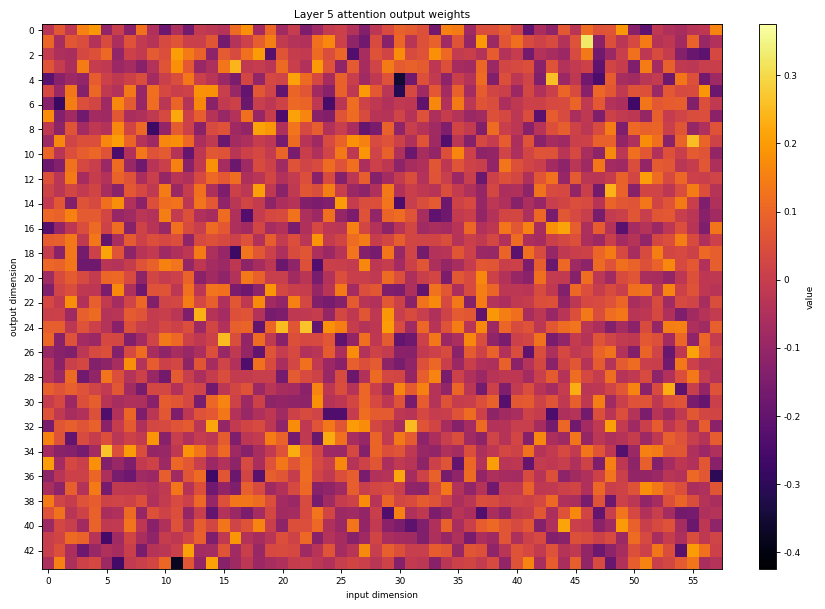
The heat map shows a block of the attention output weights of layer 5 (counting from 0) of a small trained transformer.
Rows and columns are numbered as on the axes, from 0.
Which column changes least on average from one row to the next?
28
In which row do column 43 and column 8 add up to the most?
4
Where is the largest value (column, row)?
46, 1
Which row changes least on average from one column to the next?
38
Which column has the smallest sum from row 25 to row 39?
39
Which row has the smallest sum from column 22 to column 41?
41
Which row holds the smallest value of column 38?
37
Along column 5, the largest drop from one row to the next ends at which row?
35
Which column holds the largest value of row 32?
31
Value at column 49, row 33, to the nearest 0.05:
-0.05
